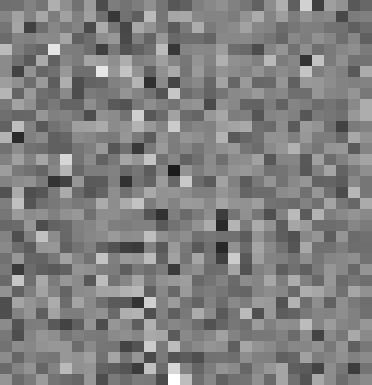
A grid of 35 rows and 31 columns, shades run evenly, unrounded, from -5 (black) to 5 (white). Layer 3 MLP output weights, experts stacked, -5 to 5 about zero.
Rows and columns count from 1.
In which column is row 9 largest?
15
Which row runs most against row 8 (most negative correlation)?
28
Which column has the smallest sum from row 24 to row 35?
19
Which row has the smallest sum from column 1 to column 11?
17
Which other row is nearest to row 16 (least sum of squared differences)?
4
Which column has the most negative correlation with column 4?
20
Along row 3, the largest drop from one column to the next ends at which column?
3
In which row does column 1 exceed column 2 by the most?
13
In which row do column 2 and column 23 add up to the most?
26
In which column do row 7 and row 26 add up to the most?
9
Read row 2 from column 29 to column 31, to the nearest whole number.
-2 0 0
